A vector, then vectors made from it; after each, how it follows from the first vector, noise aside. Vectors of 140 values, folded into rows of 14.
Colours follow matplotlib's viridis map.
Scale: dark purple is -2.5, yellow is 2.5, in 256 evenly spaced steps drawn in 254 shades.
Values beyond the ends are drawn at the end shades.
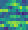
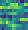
reversed.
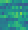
wrapped around, shrunk.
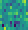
negated, partly zeroed.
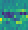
wrapped around, negated, partly zeroed.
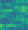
wrapped around, shrunk.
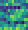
wrapped around, negated.
